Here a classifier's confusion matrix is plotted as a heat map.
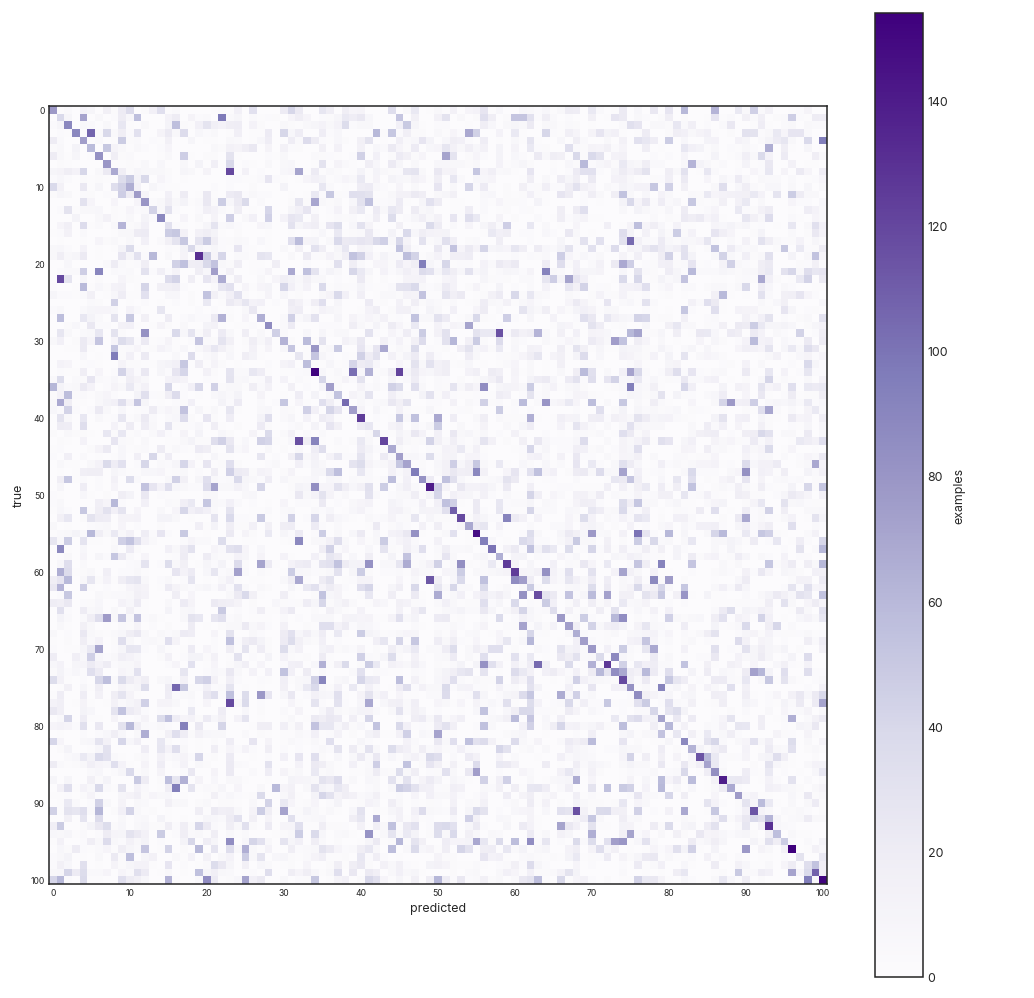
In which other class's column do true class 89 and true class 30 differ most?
73
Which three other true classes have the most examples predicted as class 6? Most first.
21, 70, 91
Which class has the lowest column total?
29
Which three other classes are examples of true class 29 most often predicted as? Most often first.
58, 12, 76
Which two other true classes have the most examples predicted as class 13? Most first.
19, 45
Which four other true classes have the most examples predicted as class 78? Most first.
61, 70, 10, 56
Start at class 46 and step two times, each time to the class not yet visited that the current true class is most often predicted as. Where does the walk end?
96
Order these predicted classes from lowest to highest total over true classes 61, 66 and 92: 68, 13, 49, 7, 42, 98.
13, 68, 98, 42, 7, 49
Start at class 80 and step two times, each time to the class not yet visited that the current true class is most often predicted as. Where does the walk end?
75
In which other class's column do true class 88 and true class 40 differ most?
16
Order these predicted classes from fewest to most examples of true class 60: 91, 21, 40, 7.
91, 7, 21, 40
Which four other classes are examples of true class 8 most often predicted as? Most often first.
23, 32, 55, 4
